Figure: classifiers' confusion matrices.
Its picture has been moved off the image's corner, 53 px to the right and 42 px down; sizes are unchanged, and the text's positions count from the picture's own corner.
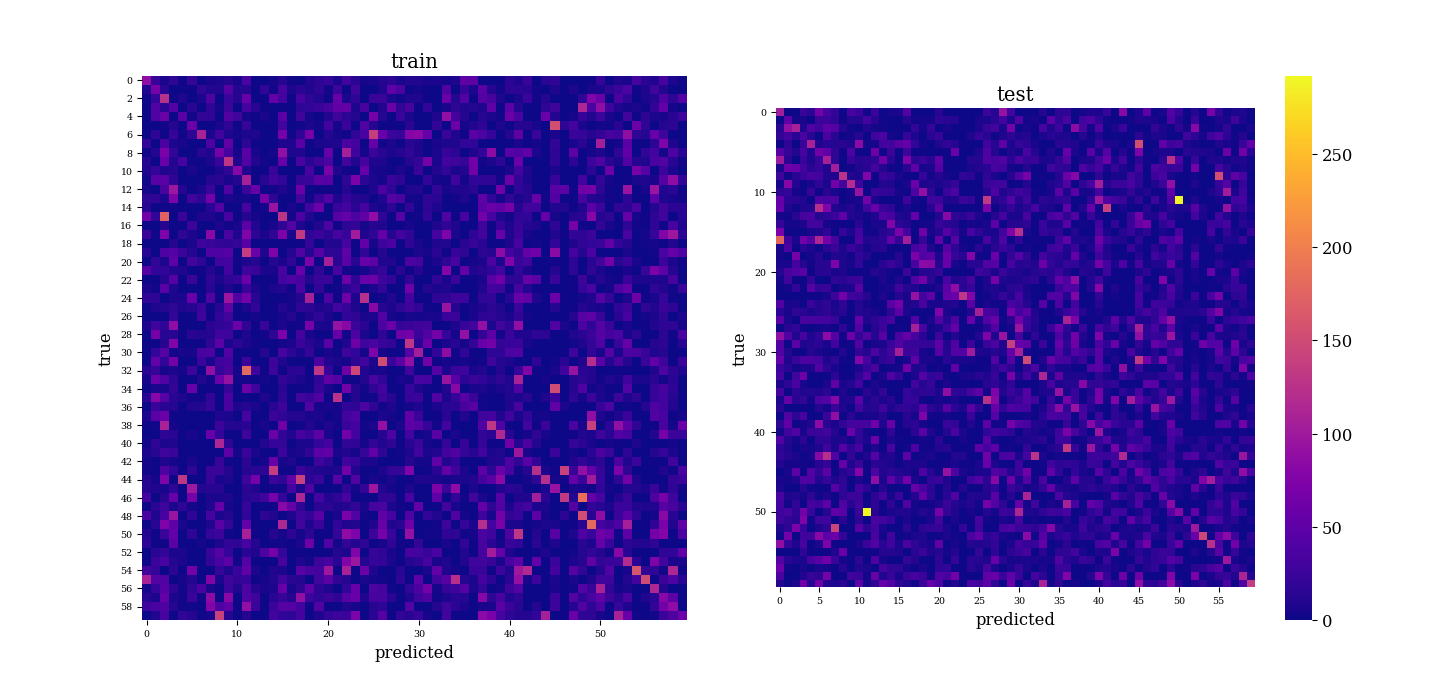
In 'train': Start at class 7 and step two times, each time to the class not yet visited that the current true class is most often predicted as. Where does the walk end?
41
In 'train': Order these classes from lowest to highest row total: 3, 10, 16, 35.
16, 10, 35, 3
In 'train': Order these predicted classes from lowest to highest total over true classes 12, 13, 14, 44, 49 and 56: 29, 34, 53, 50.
34, 29, 50, 53
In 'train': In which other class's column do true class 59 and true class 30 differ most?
8
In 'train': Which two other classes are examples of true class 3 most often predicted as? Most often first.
48, 50
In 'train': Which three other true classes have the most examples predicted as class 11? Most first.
32, 19, 50
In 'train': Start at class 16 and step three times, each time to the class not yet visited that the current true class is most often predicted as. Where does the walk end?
2
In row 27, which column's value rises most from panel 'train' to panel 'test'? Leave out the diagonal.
17
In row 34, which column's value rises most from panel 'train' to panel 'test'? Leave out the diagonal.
38
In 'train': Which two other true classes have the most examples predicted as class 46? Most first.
43, 12
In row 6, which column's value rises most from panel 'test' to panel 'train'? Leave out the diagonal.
25
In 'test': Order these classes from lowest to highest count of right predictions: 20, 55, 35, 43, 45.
20, 55, 45, 35, 43
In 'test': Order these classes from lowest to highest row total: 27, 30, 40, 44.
44, 40, 27, 30
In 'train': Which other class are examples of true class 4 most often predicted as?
33
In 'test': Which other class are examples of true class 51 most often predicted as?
3
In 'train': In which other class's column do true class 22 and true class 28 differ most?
35
